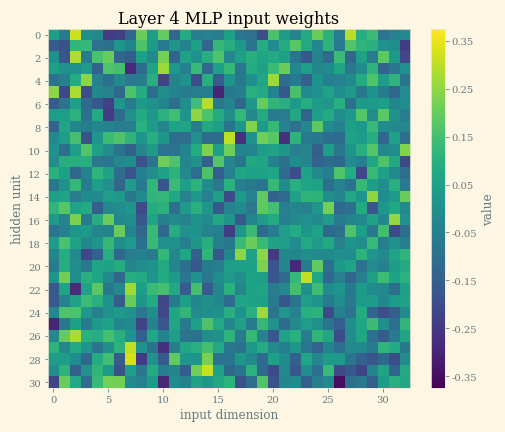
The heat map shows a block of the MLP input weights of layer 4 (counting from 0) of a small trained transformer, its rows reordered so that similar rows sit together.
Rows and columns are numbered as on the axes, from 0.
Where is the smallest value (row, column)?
30, 26
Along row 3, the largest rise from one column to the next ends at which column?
5
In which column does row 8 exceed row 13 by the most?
18
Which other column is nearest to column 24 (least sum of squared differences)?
9
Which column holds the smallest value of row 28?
8
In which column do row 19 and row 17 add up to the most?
17
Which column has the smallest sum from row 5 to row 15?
21
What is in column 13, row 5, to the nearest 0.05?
-0.05
